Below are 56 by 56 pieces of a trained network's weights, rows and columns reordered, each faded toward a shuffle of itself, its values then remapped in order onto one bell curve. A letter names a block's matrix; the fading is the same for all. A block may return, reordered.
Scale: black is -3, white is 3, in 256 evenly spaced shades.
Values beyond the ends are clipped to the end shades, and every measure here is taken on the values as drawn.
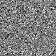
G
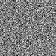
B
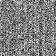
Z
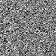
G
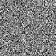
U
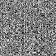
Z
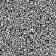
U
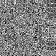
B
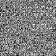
U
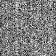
Z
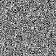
U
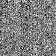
Z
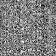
Z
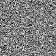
B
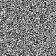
B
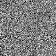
G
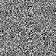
U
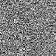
U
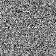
G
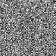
B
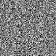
U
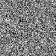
B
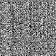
Z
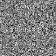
U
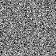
G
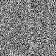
B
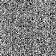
Z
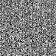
Z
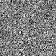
B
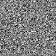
G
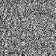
U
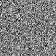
B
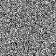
B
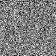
G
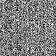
Z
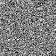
G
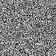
G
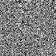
U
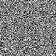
U
